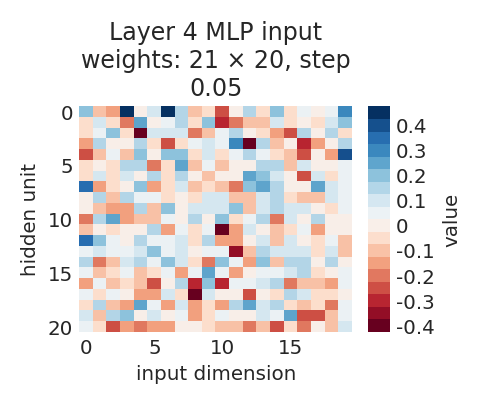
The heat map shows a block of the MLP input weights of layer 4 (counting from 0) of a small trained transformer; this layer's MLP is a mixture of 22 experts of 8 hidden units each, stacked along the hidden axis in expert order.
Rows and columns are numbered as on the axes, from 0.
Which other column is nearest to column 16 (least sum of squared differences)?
18
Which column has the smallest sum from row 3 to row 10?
16
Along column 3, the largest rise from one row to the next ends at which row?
19
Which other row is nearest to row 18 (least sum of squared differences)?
6
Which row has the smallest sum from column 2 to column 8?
20
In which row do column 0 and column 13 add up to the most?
7
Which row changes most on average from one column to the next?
0
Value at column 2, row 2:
0.2
